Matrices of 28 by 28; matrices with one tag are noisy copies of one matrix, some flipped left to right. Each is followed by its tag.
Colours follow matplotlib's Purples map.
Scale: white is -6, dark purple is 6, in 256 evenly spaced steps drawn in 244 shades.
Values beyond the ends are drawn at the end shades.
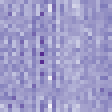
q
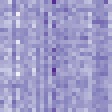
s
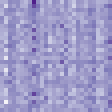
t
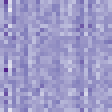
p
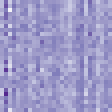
p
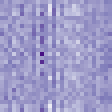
q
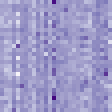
s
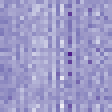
q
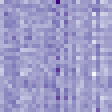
s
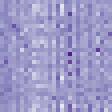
q
